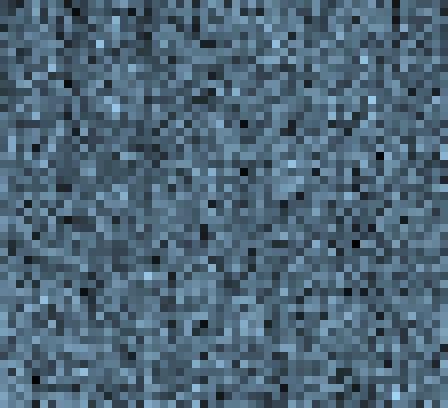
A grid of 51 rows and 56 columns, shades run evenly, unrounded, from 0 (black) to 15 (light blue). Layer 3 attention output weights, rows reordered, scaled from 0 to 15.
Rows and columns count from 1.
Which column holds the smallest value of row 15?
9
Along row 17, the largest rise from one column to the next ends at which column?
11
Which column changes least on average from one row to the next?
19
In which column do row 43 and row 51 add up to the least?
18
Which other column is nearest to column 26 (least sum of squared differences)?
34
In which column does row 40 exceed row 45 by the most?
26
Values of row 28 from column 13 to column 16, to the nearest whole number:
10 8 3 7
